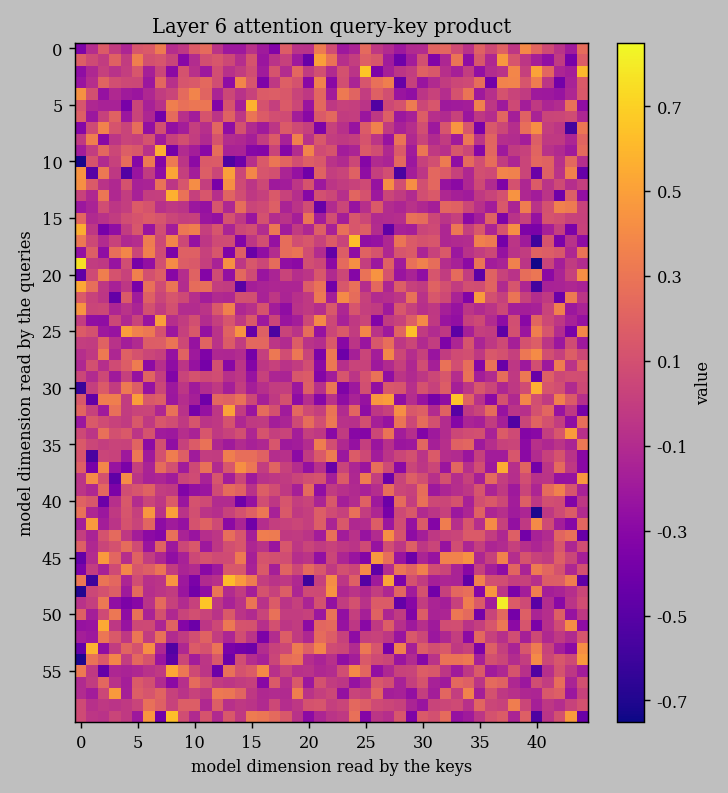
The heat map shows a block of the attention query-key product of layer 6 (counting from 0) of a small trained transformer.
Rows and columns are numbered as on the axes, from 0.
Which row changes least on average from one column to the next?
58
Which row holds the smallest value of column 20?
47
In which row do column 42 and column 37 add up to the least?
17
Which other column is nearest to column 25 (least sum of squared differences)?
44
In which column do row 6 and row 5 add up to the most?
15
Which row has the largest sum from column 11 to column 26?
4
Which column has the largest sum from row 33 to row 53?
2
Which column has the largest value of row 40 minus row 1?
28
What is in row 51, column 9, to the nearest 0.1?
-0.3
